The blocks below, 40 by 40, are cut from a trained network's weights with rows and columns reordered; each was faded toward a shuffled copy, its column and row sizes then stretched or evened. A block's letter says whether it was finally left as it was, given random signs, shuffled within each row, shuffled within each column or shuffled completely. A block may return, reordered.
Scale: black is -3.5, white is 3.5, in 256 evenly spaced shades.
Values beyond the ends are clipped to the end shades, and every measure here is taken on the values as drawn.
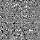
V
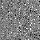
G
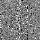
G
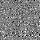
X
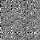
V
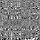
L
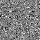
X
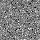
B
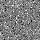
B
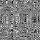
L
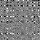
L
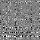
V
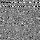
X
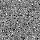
B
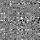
L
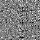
V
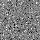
B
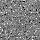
B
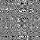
L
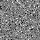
B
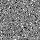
B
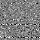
X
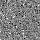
B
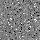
B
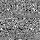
X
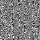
G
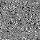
X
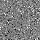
B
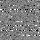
X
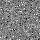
B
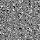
V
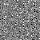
G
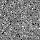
B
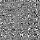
V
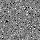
B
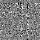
V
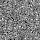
B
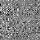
V
